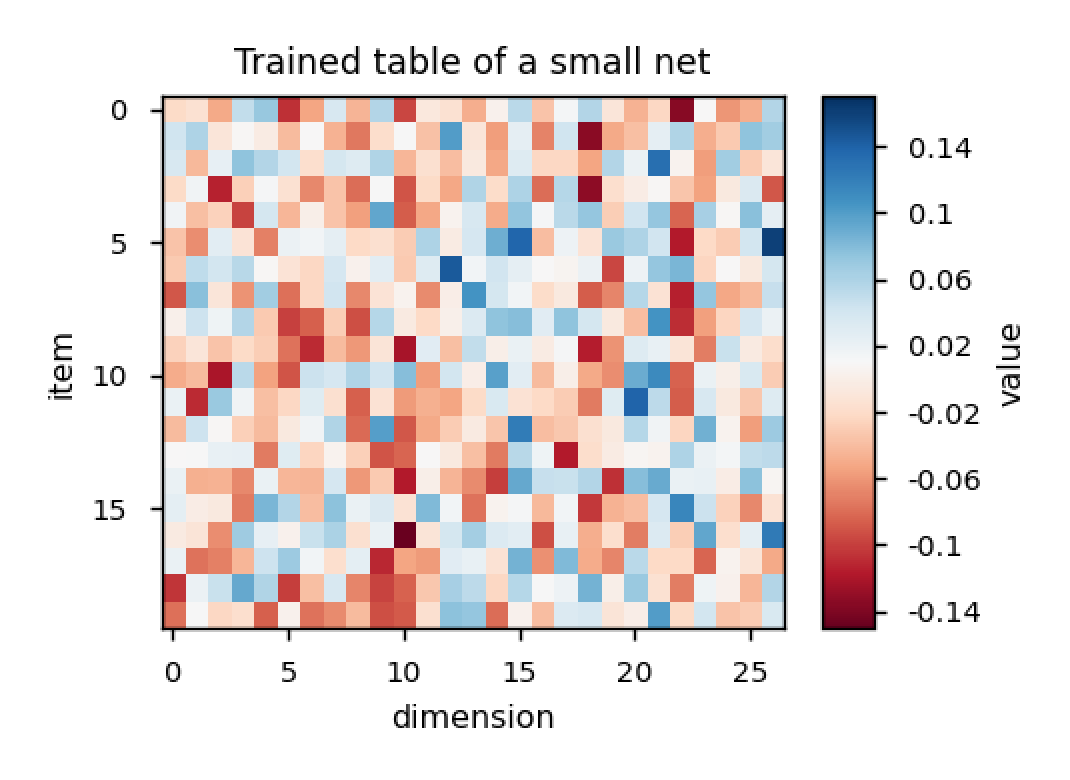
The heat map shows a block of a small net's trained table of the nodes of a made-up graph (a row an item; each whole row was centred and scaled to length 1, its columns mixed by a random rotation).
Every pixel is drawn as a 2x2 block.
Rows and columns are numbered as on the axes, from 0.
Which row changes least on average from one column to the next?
13
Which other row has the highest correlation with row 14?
4
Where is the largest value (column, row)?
26, 5
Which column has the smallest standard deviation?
24
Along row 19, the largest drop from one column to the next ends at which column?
14
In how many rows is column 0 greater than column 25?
6
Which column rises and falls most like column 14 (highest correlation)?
10
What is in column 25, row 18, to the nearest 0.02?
-0.04
